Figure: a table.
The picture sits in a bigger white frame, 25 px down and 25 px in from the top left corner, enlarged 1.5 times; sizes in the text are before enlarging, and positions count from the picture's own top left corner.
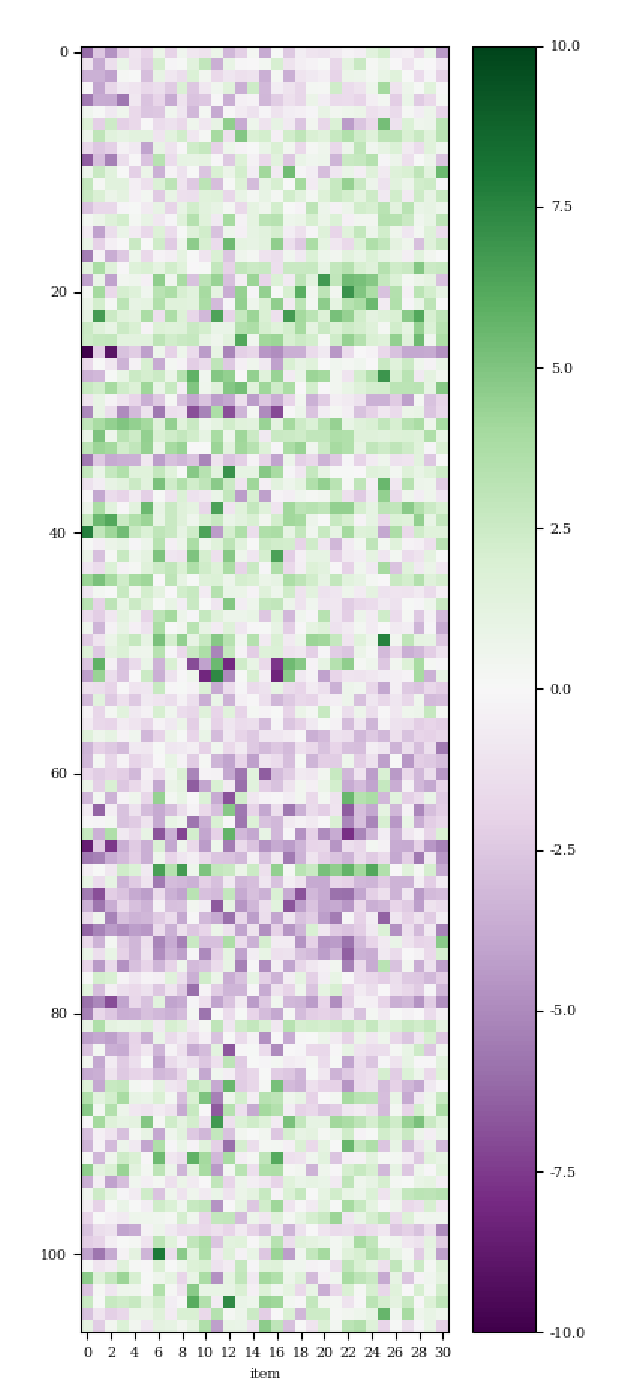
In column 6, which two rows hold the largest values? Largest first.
100, 68
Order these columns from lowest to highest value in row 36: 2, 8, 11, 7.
2, 7, 8, 11
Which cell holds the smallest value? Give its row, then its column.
25, 0
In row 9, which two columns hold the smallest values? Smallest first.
0, 2
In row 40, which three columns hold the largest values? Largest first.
0, 10, 3
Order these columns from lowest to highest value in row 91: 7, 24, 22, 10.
7, 10, 24, 22
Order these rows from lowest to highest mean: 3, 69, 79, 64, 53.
79, 69, 64, 53, 3
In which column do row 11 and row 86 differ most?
22
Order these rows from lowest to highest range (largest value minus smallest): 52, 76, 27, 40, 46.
46, 76, 27, 40, 52
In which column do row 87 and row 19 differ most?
11
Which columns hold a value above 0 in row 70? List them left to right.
9, 12, 16
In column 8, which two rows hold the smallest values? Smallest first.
65, 74
